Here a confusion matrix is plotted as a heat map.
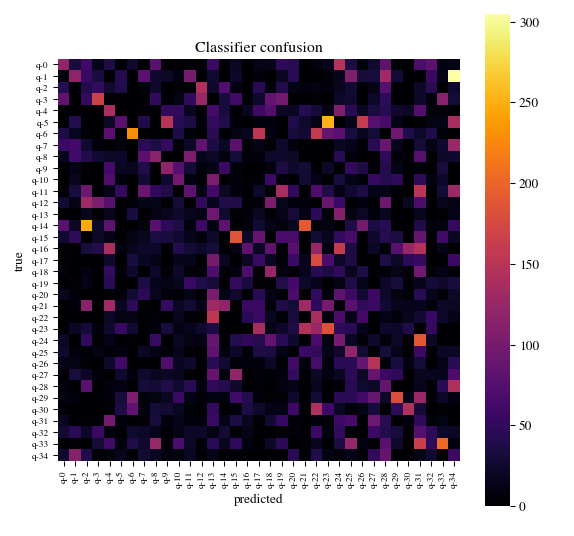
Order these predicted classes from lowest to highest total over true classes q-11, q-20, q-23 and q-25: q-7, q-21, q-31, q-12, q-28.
q-12, q-28, q-7, q-21, q-31
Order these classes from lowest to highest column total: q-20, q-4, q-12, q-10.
q-12, q-10, q-20, q-4
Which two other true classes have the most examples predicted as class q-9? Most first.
q-5, q-26
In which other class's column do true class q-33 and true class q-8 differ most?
q-25
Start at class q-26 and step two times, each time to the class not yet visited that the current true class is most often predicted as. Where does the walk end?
q-15
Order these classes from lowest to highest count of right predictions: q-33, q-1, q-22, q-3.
q-1, q-22, q-3, q-33
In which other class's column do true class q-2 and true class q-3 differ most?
q-33
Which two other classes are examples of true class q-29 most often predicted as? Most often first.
q-31, q-6
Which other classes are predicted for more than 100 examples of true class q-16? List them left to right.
q-4, q-22, q-24, q-30, q-31
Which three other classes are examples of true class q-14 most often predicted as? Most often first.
q-2, q-21, q-26
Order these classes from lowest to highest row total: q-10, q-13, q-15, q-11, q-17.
q-13, q-10, q-17, q-15, q-11
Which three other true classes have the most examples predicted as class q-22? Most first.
q-17, q-6, q-30
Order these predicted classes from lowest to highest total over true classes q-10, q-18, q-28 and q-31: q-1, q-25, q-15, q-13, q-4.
q-1, q-15, q-25, q-4, q-13
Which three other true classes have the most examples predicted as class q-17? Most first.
q-6, q-23, q-15
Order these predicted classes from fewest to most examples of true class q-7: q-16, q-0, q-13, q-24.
q-16, q-24, q-13, q-0
